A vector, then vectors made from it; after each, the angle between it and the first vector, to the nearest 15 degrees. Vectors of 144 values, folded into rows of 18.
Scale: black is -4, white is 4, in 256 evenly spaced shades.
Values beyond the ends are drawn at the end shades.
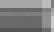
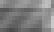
30 degrees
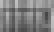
45 degrees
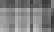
150 degrees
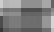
30 degrees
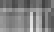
135 degrees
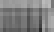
30 degrees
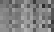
120 degrees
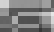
45 degrees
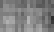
135 degrees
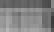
165 degrees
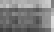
15 degrees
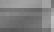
15 degrees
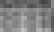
150 degrees
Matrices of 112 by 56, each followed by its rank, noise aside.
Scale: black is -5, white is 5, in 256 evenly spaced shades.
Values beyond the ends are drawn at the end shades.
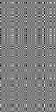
one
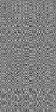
three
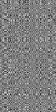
four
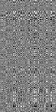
three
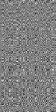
four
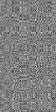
five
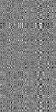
three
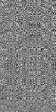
five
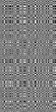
one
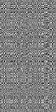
three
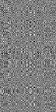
five
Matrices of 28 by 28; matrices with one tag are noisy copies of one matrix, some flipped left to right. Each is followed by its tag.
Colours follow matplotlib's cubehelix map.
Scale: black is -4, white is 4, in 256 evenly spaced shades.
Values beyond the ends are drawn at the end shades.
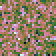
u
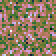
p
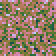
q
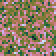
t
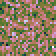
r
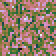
q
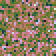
r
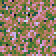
r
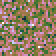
t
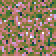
r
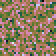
r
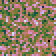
r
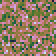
p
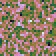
r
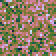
q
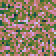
r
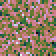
u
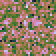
p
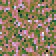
r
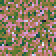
r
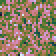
u
